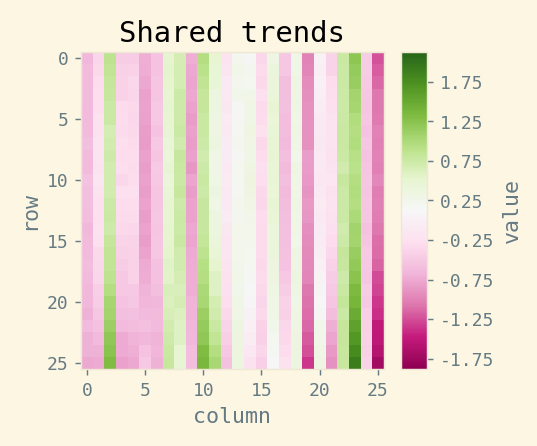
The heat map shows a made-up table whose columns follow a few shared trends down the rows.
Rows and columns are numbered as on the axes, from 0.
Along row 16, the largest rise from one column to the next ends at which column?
10
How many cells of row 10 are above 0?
11
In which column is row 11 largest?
23
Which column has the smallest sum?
25
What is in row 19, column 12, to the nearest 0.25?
-0.25
